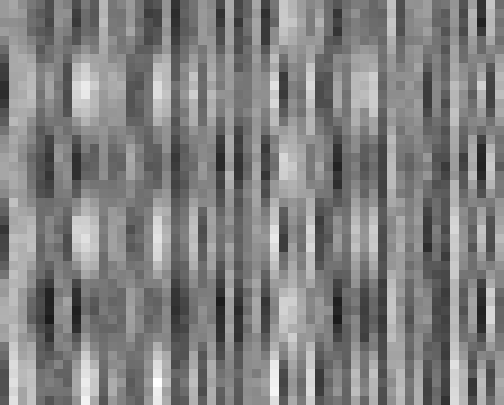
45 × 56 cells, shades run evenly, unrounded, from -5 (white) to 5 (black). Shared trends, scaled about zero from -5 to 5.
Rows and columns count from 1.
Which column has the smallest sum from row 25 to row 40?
51
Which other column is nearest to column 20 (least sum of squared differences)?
27
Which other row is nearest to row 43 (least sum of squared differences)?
44
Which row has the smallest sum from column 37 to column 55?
10
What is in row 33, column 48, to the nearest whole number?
0
